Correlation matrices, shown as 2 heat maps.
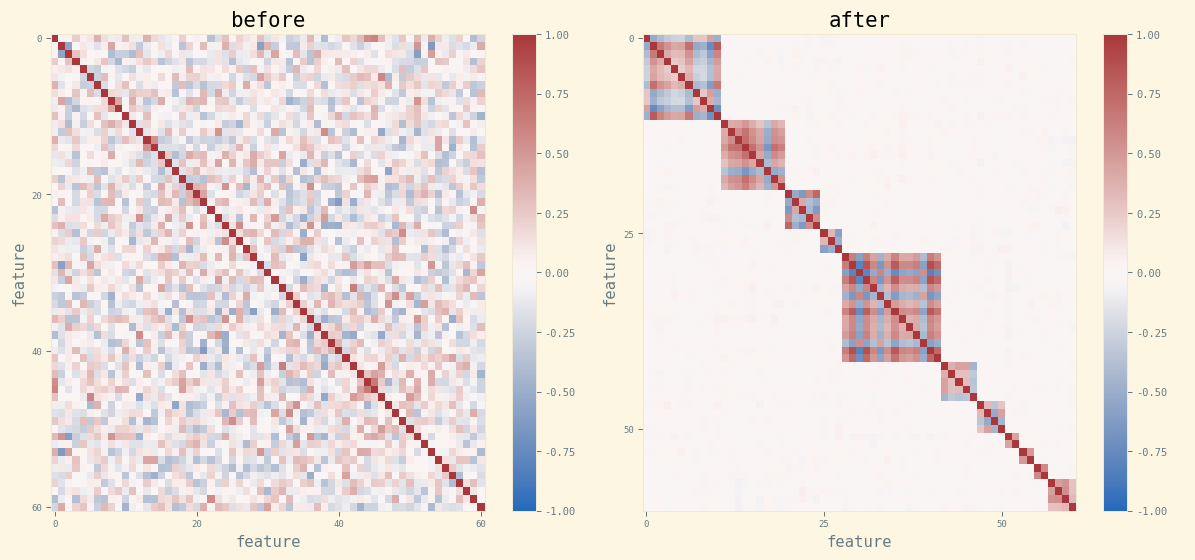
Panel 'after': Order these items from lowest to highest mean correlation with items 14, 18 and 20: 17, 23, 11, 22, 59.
17, 22, 59, 23, 11
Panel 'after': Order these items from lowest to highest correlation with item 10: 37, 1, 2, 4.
37, 4, 2, 1
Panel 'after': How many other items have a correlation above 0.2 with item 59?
3
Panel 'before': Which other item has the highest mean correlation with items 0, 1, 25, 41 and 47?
49
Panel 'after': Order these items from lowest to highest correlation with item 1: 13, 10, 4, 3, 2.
13, 4, 3, 2, 10
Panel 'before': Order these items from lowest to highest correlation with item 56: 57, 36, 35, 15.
36, 57, 15, 35
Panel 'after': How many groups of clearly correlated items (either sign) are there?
11
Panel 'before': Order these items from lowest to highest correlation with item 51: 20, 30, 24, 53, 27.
53, 27, 30, 20, 24
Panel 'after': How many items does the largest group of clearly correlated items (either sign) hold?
14
